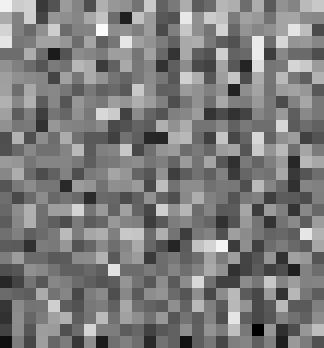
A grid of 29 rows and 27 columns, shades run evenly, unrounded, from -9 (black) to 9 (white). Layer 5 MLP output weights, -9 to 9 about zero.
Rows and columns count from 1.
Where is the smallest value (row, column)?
28, 22
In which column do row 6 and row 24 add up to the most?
25
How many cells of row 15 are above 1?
5
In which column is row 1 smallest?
4
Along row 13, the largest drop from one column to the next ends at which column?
12
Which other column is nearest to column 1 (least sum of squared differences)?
13
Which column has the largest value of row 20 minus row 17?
26
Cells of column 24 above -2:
22
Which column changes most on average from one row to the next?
20
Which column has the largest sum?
16
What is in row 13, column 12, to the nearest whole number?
-4
